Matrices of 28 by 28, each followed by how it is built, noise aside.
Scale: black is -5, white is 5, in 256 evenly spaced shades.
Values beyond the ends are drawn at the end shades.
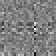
low rank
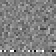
uneven rows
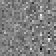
uneven columns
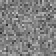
noise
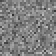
noise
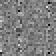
uneven columns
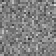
noise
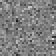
uneven columns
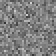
noise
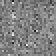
uneven columns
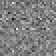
uneven rows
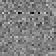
uneven rows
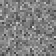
noise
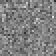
noise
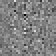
uneven columns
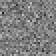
noise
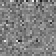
uneven rows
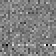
uneven rows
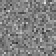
noise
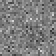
uneven columns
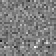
uneven rows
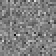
uneven rows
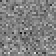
uneven rows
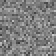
noise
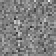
uneven columns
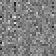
uneven columns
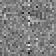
uneven columns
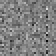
uneven columns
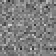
low rank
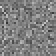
low rank
